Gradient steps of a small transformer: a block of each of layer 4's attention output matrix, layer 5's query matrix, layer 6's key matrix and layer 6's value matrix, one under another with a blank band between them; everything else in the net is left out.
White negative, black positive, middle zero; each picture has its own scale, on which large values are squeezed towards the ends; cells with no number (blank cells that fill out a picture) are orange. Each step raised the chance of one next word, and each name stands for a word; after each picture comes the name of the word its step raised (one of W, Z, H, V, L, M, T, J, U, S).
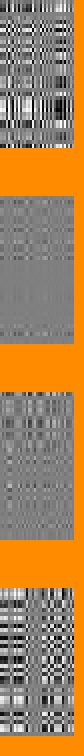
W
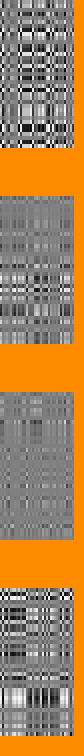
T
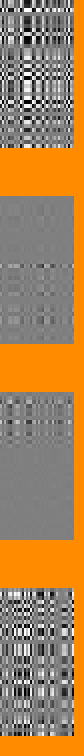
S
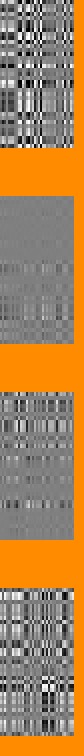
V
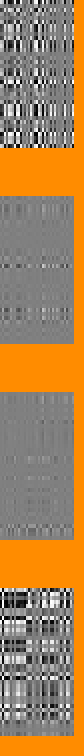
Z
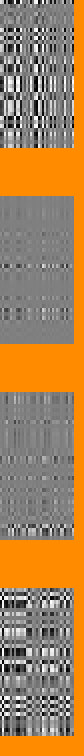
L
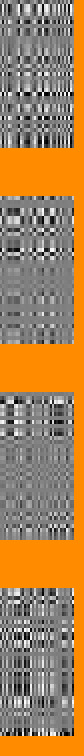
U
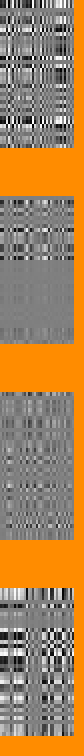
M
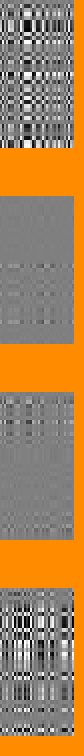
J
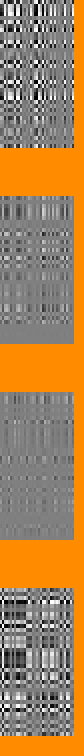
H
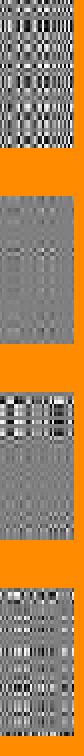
V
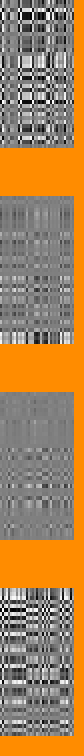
S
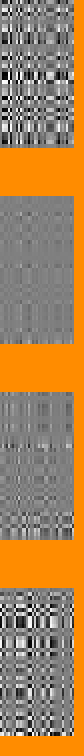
J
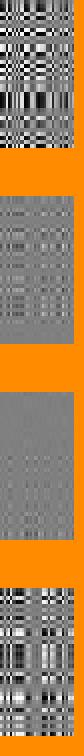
T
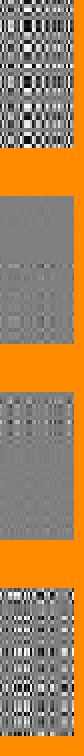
V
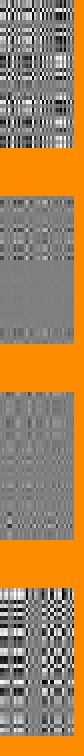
S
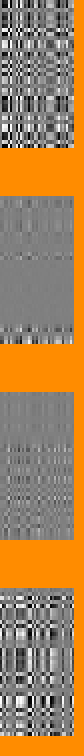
T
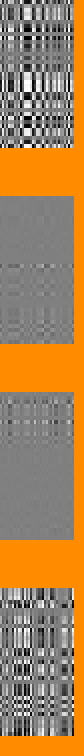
L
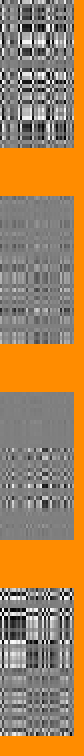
J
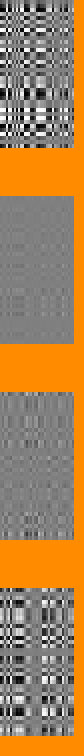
W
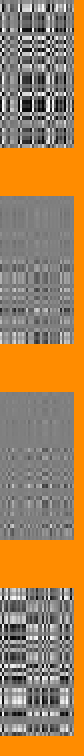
W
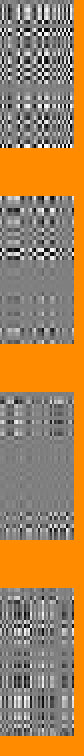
T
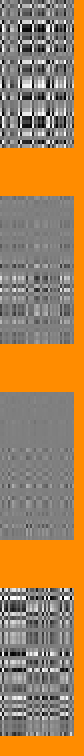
L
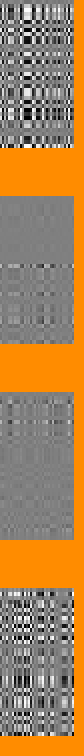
W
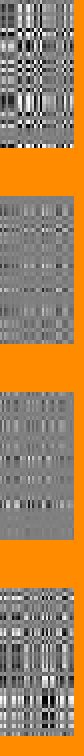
T
